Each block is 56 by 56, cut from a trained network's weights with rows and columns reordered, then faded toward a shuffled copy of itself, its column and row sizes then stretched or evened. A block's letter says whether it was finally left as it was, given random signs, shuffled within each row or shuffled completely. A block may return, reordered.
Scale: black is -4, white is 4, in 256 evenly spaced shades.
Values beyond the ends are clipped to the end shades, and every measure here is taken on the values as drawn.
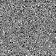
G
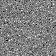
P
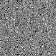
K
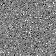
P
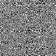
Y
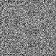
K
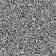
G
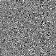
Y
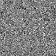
Y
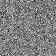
G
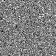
P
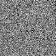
Y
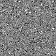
G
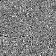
K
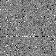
Y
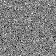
P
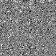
Y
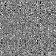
K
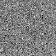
Y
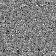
G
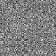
K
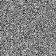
Y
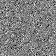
P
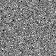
P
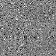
K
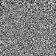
Y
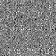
K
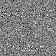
G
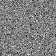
G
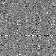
K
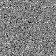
G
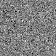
G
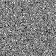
P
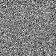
G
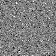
G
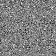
G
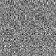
K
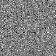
Y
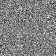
Y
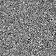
P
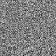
K
